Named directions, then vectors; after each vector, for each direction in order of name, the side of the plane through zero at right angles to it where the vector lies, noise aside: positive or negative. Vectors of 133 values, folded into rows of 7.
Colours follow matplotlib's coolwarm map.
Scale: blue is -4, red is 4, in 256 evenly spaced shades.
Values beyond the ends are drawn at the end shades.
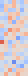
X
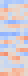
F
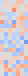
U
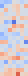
positive, positive, positive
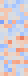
positive, negative, negative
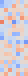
positive, positive, positive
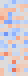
positive, positive, negative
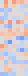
negative, positive, positive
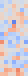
positive, positive, positive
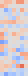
negative, positive, negative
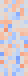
negative, positive, negative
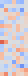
positive, negative, positive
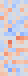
positive, negative, negative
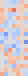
positive, positive, negative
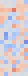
positive, positive, negative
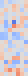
positive, positive, positive
